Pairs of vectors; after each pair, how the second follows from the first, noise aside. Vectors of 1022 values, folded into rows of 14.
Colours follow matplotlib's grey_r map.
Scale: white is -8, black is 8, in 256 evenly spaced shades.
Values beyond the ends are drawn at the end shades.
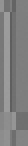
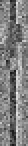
wrapped around, negated, scaled up.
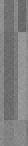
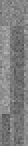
reversed.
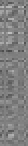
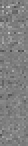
partly zeroed.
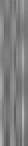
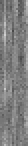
reversed.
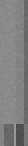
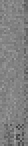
partly zeroed.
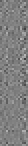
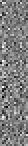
reversed, negated, scaled up.
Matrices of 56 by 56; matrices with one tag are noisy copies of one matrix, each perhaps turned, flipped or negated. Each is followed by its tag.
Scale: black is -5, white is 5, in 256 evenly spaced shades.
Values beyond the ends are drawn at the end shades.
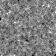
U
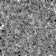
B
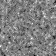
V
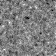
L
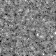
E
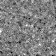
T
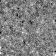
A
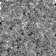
A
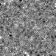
B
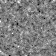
V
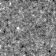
L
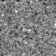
T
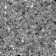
U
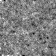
A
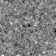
T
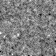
E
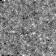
A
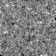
U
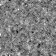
V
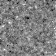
L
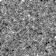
U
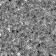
V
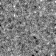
E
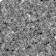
U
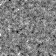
V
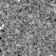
B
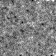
A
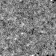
A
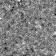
U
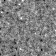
E
